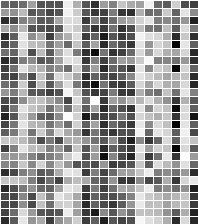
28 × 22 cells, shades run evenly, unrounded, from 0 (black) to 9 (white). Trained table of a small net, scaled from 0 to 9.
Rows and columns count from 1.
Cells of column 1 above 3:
11
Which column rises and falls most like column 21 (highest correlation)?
19
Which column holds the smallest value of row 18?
15
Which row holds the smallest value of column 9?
21
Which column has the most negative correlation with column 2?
17
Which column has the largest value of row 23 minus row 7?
22
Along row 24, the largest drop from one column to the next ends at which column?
10
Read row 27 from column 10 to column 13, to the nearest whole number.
2 1 5 3
